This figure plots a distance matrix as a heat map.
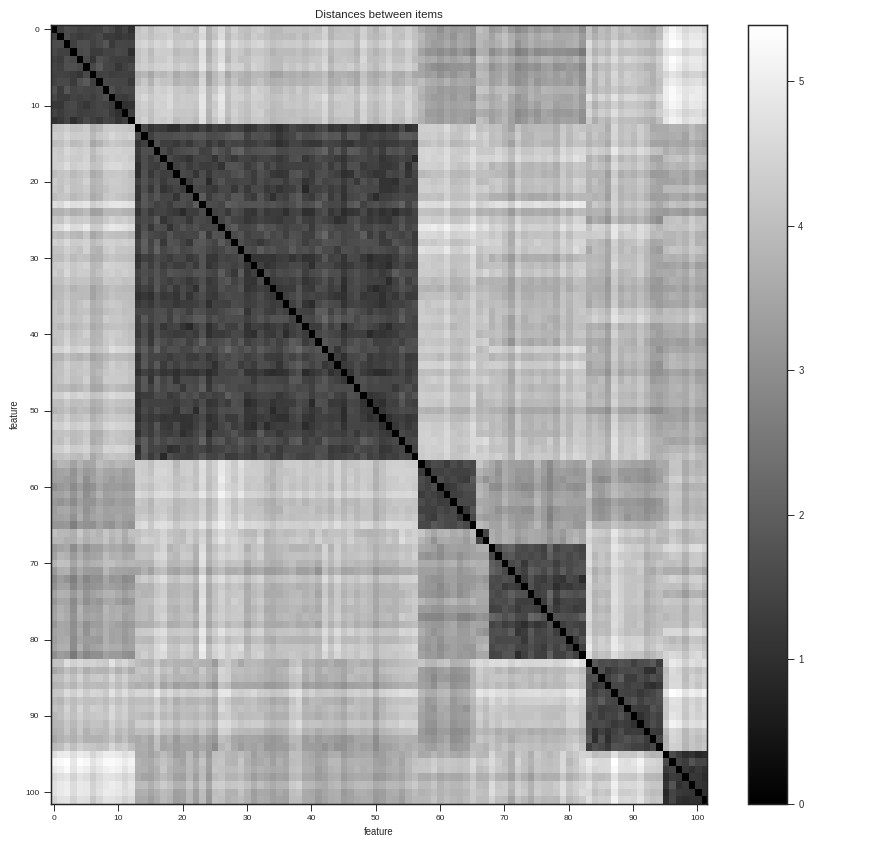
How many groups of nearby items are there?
7
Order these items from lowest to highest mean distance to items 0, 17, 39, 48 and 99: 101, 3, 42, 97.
42, 101, 97, 3
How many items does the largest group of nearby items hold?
44
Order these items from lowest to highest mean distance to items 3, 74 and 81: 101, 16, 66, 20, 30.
66, 30, 101, 20, 16
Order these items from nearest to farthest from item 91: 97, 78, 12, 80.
12, 78, 80, 97
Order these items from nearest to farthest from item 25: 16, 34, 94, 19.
34, 19, 16, 94
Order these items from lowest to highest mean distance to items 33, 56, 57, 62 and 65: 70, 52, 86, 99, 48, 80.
52, 48, 86, 80, 70, 99
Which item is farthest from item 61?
26
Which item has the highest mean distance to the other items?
87
